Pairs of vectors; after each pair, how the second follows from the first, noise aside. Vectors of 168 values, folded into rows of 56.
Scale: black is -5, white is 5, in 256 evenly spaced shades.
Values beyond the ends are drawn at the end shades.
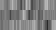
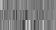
reversed, partly zeroed.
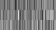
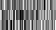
wrapped around, negated, scaled up.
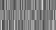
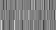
partly zeroed.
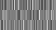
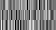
wrapped around, negated, scaled up.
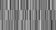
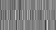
reversed, partly zeroed.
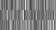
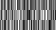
wrapped around, scaled up.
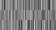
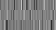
reversed, partly zeroed.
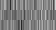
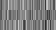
shuffled.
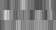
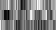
negated, scaled up.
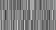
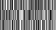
wrapped around, scaled up.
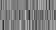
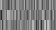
shuffled.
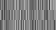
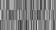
shuffled.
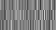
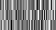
negated, scaled up.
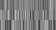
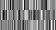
wrapped around, scaled up.
